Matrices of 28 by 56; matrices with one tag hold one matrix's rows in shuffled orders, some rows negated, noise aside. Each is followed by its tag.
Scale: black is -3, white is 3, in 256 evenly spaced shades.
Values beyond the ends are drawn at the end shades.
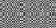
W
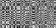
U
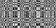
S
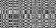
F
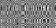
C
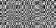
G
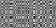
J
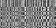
C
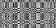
S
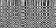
C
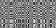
J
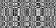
S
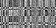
F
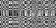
F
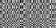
W
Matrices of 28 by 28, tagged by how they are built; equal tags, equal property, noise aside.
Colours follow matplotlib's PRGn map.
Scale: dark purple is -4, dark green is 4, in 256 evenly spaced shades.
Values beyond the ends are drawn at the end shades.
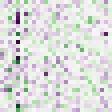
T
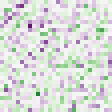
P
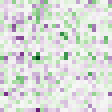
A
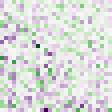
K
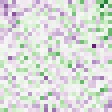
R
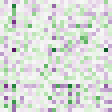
A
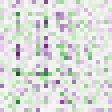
A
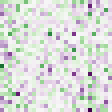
T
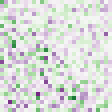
K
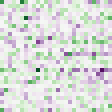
A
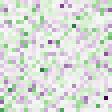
P
